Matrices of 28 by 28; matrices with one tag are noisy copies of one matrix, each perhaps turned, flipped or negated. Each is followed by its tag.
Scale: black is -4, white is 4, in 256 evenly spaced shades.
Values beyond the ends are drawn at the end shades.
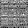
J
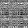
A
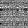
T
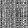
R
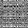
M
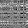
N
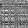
N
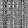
N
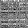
J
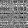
N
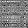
R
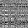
N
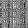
A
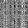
N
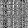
N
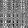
N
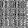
J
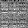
J
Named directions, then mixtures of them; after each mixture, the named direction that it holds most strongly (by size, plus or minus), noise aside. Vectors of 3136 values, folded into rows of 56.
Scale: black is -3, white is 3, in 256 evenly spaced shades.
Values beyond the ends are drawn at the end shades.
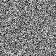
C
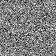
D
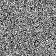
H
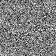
D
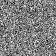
H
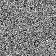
H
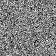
H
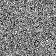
H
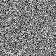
C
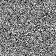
D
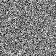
C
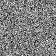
H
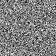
D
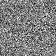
D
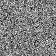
H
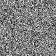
H
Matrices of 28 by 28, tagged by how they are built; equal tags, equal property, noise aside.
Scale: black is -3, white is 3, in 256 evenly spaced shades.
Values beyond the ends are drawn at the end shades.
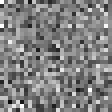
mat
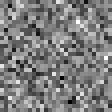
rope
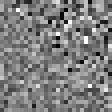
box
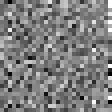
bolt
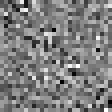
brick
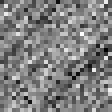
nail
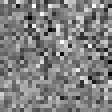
box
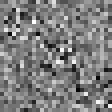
brick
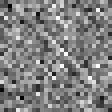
rope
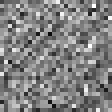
nail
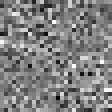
brick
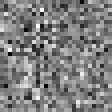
mat
